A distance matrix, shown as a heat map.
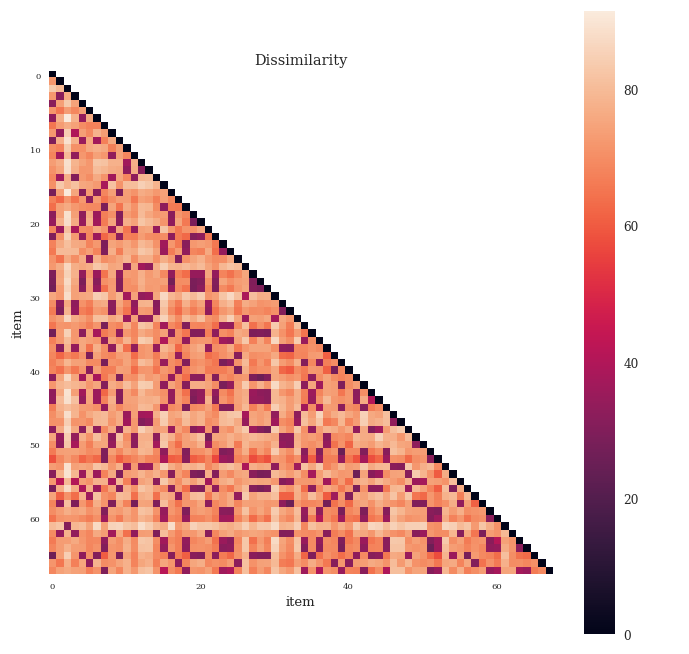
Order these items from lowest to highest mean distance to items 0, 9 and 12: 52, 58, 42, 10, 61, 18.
10, 52, 18, 58, 42, 61
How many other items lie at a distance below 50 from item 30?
8
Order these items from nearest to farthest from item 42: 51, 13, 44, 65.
51, 65, 44, 13
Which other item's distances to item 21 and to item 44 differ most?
49
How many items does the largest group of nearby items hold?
19
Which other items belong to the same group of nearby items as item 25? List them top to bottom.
5, 17, 38, 40, 57, 66
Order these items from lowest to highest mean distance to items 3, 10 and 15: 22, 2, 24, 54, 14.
14, 24, 22, 54, 2
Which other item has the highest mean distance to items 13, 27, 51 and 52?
2
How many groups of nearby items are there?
6
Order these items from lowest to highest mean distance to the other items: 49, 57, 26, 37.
37, 49, 57, 26
